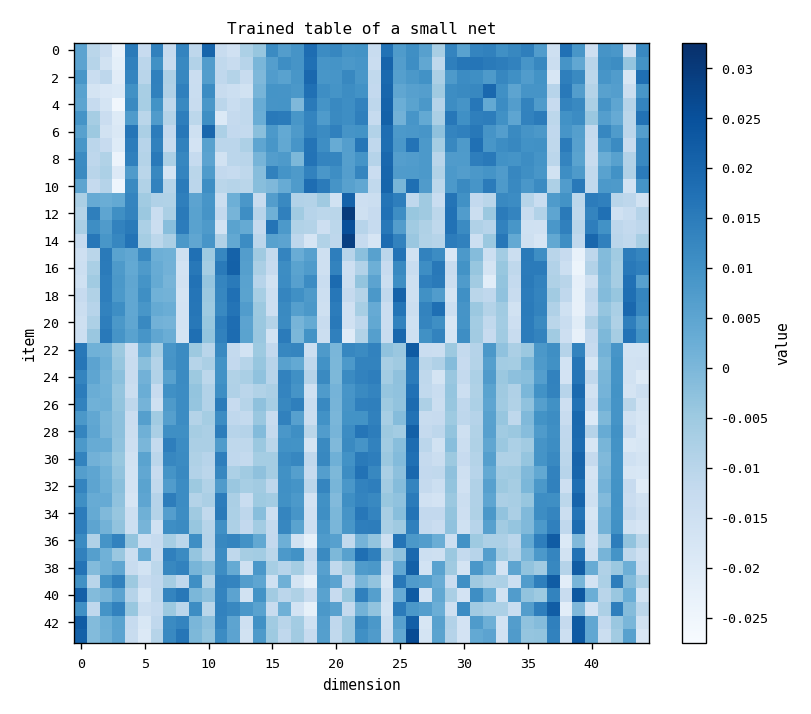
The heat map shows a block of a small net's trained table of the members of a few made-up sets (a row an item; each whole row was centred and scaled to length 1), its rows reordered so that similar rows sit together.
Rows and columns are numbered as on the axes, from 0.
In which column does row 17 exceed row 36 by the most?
18
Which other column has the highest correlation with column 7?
23
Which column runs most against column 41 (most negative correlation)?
11
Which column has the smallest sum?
40
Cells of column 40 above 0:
8
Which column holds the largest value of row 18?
25
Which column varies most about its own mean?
39
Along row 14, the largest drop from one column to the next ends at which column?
22
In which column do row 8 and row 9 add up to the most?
24
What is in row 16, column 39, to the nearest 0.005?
-0.025
